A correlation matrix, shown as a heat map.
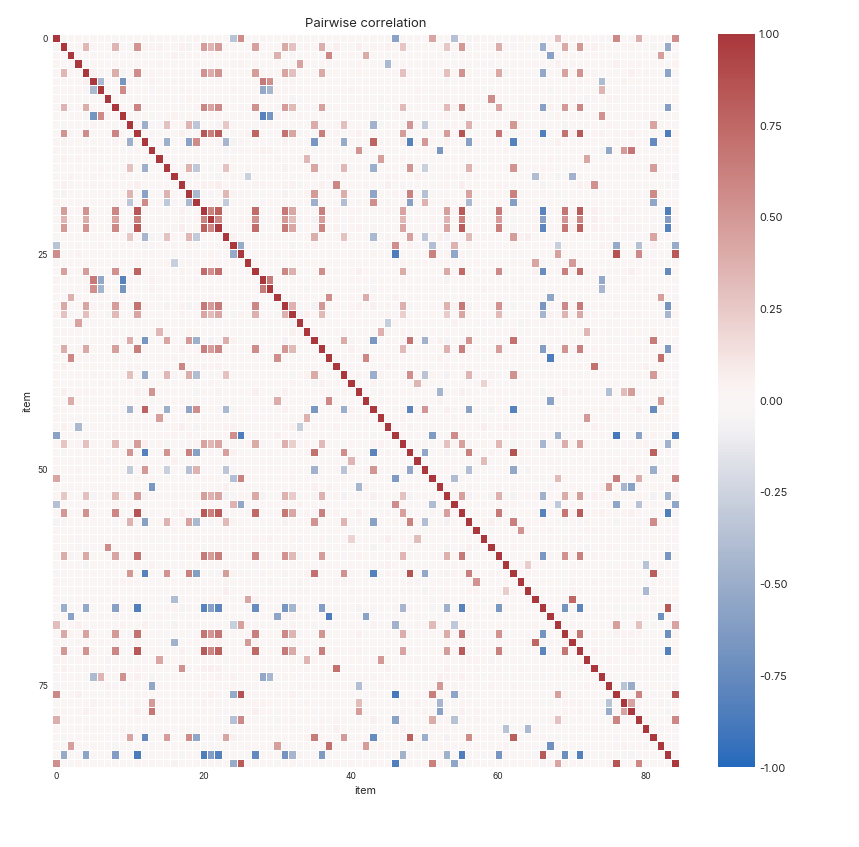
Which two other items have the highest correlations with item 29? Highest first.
28, 5
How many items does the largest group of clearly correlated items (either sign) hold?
19
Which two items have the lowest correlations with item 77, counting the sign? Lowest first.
52, 75
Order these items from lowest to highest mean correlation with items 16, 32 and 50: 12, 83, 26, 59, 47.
83, 26, 59, 47, 12
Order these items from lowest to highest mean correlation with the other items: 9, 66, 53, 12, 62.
66, 12, 9, 62, 53
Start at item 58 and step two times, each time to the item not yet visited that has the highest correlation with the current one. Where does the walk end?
40
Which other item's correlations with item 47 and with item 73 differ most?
38
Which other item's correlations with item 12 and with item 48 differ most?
62
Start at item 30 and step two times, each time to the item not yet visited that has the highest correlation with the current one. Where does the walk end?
82
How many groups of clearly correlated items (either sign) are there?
14
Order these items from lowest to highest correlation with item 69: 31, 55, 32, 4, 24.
24, 32, 4, 31, 55
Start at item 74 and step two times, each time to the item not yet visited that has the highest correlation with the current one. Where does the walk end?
6
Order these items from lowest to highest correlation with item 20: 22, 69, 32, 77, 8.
77, 32, 8, 69, 22
